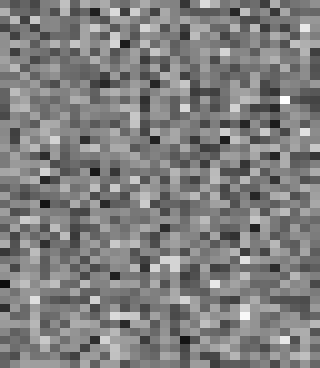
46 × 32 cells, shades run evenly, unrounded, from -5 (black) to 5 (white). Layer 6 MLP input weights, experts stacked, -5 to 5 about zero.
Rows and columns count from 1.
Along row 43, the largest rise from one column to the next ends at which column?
11
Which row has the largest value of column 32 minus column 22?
19
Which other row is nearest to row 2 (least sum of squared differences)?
30
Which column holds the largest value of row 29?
6
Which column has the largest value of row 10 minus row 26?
5
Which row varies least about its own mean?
37
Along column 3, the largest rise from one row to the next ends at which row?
28
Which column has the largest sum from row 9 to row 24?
14
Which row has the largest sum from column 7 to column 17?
40
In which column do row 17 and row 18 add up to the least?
2
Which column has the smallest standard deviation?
7
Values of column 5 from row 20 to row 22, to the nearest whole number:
-3 1 3
